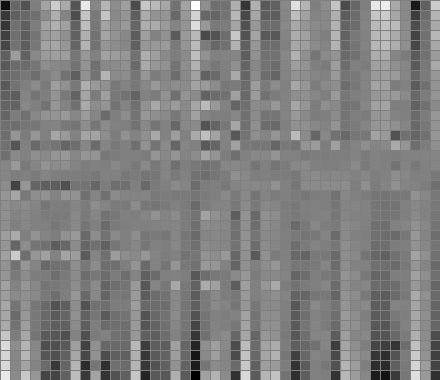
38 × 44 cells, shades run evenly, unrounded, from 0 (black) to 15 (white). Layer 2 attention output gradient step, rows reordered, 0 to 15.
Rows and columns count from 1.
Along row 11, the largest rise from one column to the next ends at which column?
9
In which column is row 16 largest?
21
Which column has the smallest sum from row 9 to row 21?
42
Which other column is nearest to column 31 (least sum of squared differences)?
19
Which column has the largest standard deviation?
20
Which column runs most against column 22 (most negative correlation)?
24
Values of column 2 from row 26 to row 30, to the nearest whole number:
12 7 7 8 8
